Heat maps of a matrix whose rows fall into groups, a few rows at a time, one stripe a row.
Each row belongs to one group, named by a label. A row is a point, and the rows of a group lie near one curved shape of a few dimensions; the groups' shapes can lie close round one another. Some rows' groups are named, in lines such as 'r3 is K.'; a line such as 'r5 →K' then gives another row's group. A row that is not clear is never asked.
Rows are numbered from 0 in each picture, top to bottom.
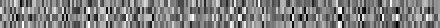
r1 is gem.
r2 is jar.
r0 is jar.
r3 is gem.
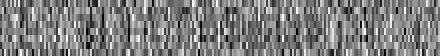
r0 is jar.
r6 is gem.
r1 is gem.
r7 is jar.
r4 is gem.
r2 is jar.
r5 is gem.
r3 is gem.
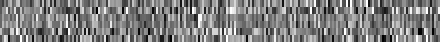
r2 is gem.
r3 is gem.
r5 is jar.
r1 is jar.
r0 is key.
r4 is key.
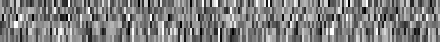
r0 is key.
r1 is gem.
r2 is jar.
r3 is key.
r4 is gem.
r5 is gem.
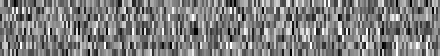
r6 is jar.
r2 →jar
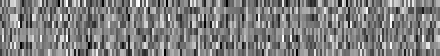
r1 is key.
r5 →gem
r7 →gem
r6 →jar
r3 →jar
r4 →gem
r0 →gem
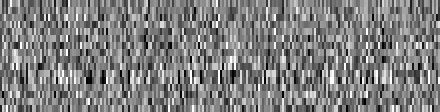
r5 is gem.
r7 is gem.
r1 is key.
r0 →key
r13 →key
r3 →jar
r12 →jar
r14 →gem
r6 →jar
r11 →gem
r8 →jar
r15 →jar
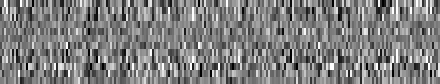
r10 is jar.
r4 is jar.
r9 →gem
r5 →gem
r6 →gem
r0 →jar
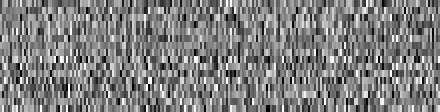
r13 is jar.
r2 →gem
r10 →gem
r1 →gem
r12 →key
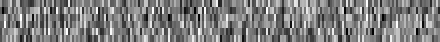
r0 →key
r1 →key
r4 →gem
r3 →jar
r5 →jar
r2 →jar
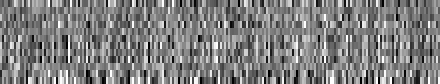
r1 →gem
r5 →jar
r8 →key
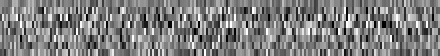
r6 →jar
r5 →gem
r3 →jar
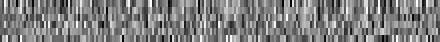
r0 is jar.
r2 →gem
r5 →jar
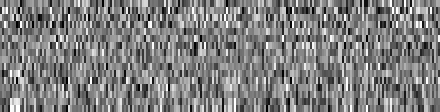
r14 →key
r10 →key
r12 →gem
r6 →key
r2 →key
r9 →jar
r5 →gem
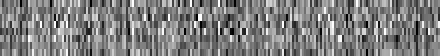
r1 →key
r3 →gem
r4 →gem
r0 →gem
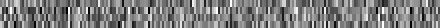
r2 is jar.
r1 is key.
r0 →jar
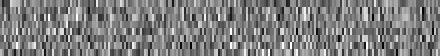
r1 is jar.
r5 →jar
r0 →key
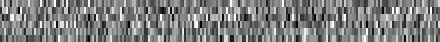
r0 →gem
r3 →gem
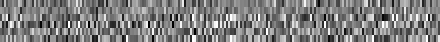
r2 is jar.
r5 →jar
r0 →jar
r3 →key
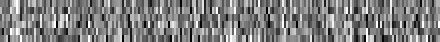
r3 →gem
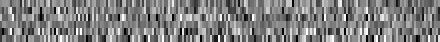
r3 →gem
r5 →gem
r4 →key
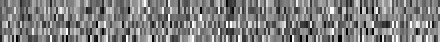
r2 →gem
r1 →gem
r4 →gem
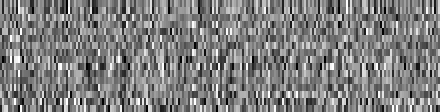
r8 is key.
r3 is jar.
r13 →key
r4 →jar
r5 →key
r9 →gem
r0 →jar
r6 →key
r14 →gem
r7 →jar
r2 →gem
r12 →jar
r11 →gem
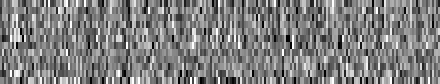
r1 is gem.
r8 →key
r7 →gem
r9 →jar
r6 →jar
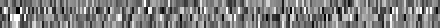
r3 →jar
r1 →jar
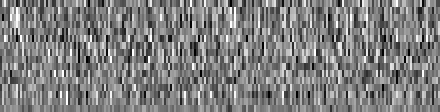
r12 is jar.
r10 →gem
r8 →gem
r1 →key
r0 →jar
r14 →gem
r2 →key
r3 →jar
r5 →jar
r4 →jar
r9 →jar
